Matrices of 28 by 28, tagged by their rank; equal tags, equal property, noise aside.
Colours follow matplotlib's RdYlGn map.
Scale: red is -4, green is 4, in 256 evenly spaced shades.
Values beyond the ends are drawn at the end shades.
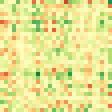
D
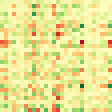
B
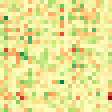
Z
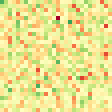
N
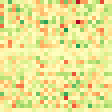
D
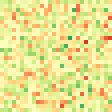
N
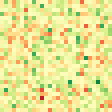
N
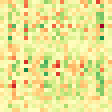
D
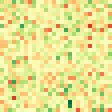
N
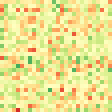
Z
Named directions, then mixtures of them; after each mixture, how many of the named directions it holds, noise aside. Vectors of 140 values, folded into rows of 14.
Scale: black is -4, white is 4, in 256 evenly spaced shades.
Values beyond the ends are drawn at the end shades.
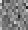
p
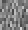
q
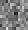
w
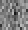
two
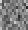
one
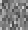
three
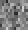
one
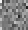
one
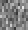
two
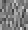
one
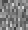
two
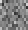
two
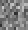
one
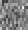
three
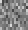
three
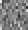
two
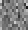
one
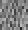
one
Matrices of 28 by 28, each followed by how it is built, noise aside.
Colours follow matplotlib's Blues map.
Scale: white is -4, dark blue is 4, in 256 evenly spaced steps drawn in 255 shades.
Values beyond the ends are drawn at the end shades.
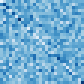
diagonal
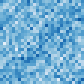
Hankel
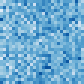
blocks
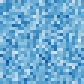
repeating columns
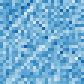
Hankel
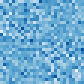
block diagonal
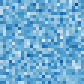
noise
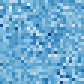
block diagonal
